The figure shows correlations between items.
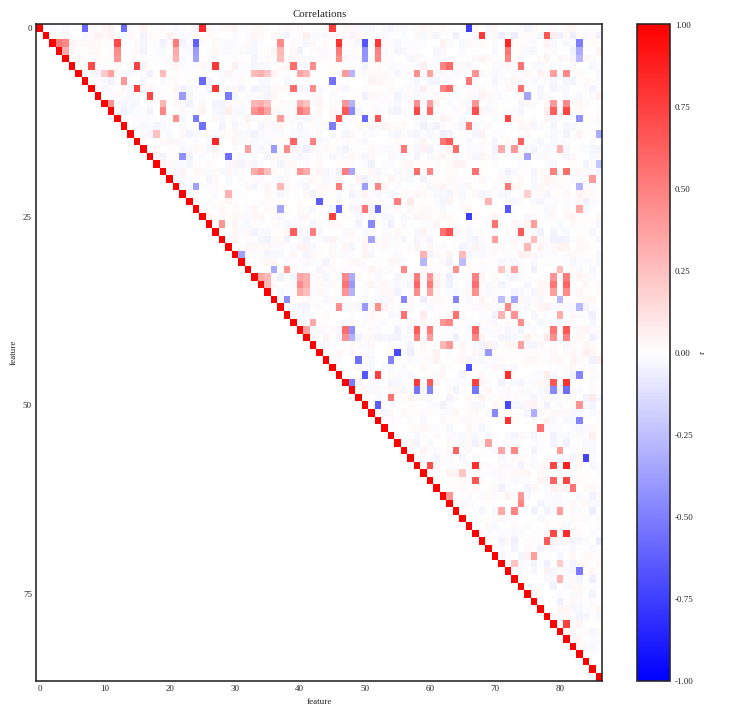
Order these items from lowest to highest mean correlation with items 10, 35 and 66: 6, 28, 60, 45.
45, 28, 6, 60
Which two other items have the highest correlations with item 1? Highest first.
68, 78
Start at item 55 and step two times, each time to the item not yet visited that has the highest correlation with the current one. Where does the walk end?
69
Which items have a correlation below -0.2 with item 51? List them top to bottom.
26, 28, 70, 76
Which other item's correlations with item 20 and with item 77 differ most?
53
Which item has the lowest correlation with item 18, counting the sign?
86
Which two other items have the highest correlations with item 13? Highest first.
66, 7
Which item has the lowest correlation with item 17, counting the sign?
29
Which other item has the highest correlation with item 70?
26
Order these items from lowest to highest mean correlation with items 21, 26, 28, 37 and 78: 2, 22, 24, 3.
24, 22, 3, 2
